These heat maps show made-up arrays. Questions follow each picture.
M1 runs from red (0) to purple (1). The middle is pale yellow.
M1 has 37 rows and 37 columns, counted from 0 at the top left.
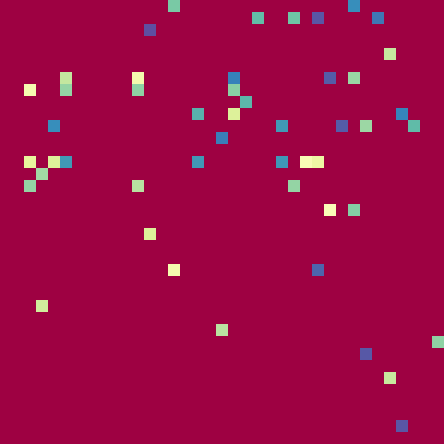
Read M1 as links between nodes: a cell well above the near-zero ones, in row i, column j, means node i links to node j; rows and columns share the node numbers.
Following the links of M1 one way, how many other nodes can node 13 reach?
10
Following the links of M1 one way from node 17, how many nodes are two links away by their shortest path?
2
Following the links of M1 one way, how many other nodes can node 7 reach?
6
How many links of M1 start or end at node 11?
4
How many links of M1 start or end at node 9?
3
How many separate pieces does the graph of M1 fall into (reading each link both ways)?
2
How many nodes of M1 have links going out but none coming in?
12
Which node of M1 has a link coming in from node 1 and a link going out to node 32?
node 31
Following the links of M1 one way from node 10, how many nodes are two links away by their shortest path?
2
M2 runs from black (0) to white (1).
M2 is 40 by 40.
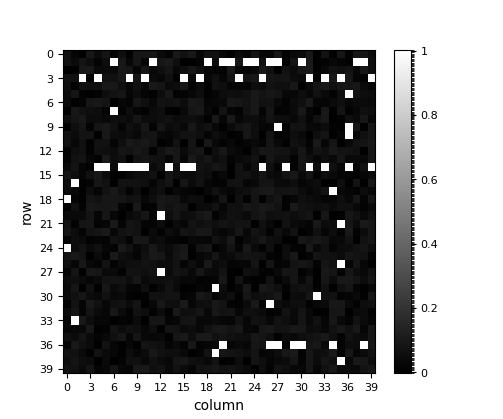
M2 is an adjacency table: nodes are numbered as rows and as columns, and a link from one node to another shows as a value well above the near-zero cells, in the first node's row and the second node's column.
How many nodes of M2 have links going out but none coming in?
2
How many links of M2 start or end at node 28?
1
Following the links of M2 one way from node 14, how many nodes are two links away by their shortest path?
9
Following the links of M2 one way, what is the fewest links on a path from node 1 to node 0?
2
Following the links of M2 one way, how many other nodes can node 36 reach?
11
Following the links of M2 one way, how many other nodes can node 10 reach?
12
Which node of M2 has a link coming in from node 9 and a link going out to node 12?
node 27
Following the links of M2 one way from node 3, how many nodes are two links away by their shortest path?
4
